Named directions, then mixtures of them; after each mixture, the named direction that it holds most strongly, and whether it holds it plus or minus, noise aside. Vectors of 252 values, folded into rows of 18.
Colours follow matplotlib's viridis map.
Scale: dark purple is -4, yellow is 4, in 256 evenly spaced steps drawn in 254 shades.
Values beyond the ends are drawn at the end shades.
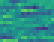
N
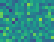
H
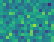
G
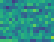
N, plus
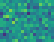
H, minus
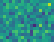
G, minus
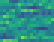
N, plus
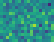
G, plus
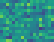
H, plus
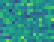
H, plus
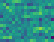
H, minus
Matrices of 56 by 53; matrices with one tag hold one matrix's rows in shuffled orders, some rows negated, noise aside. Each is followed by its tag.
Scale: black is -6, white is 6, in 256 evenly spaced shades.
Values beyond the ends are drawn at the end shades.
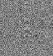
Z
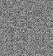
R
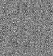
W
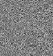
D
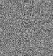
Z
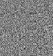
D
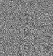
Z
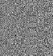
D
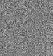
R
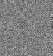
R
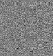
D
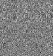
W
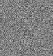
Z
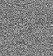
R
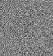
Z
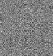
Z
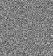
R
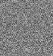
W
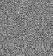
R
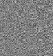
D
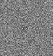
R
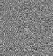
Z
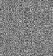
Z
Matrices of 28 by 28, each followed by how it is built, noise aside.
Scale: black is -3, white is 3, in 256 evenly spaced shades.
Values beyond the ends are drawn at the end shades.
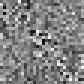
block diagonal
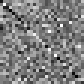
diagonal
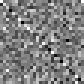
diagonal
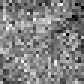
smooth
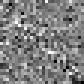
banded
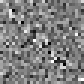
banded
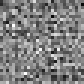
blocks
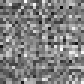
blocks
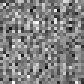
blocks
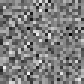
repeating rows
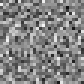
repeating columns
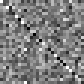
diagonal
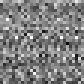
repeating columns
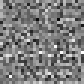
repeating columns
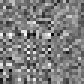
low rank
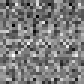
repeating columns
